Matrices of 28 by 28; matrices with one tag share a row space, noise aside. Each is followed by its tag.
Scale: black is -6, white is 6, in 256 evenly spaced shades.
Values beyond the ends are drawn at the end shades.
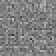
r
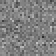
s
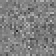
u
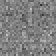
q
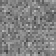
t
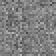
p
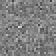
p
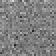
r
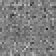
u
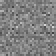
r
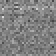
s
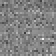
t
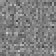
s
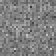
u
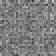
u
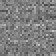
t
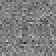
q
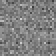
r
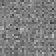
s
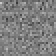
q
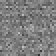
q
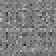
q
